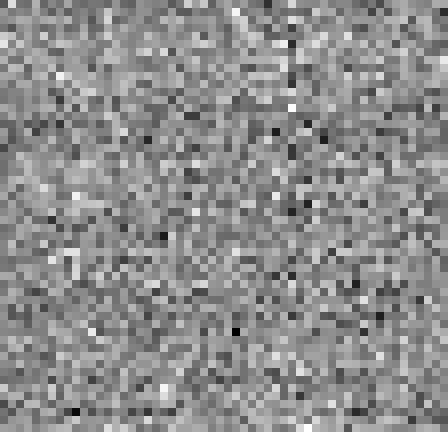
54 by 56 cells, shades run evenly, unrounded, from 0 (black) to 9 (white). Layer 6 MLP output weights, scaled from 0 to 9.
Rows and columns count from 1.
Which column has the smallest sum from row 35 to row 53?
45
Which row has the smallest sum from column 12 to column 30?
52
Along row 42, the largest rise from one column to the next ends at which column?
31
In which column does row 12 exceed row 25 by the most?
37
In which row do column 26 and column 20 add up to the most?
36
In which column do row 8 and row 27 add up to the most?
25
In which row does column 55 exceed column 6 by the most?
39
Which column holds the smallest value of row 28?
7
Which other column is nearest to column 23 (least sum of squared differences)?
47
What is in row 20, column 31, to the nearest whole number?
3
